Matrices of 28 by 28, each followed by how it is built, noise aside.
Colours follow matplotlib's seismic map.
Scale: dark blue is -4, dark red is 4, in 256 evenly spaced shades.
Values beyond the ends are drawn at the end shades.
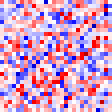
Hankel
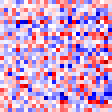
low rank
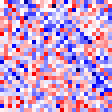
Toeplitz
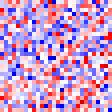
Hankel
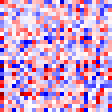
low rank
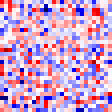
low rank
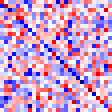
diagonal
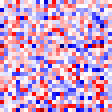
low rank
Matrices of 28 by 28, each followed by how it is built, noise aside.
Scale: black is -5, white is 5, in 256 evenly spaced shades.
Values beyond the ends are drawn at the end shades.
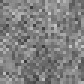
smooth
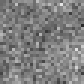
smooth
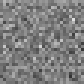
repeating columns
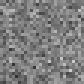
blocks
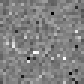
sparse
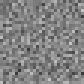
repeating columns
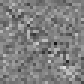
banded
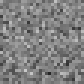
repeating columns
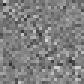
banded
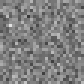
repeating columns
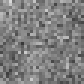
smooth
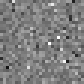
sparse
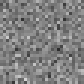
repeating columns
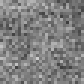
smooth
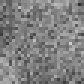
smooth
